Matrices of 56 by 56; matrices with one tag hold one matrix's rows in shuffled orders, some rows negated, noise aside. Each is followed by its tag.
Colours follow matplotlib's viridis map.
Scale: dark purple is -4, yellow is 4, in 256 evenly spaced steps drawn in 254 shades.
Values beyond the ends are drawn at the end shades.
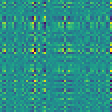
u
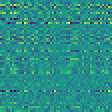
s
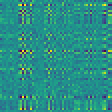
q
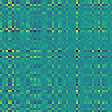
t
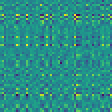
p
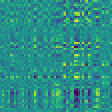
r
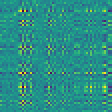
q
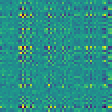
q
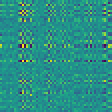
q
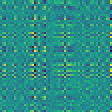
u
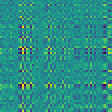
q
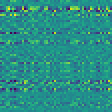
s
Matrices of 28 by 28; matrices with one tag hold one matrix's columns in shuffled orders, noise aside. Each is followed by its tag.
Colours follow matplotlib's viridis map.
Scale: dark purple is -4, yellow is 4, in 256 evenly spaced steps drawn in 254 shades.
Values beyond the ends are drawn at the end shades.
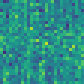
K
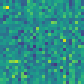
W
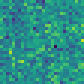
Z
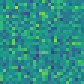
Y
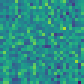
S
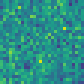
S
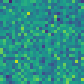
Z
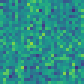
K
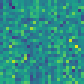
W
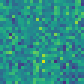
S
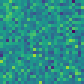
Y
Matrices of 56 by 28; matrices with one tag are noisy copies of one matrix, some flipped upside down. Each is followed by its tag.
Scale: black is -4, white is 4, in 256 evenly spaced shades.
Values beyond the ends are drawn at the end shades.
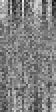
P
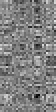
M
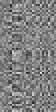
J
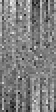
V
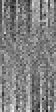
V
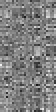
M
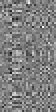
J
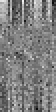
P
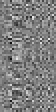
J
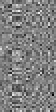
J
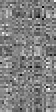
M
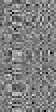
J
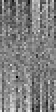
V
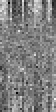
P
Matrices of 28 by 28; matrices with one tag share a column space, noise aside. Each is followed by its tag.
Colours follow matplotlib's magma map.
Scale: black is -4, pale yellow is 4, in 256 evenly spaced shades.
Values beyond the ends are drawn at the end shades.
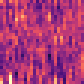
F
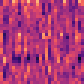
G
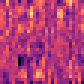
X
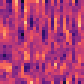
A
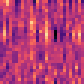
A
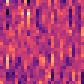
X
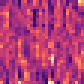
X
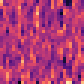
X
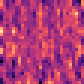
X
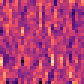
X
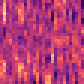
F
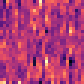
X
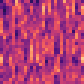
G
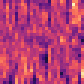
F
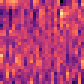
X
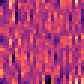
F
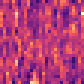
X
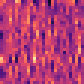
G
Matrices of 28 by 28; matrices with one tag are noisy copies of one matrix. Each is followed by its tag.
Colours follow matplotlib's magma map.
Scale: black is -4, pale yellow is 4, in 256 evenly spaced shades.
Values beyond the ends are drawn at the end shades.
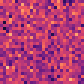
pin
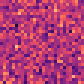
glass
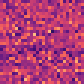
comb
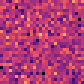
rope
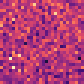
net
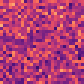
net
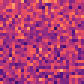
net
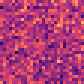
glass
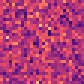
rope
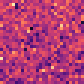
net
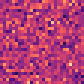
rope
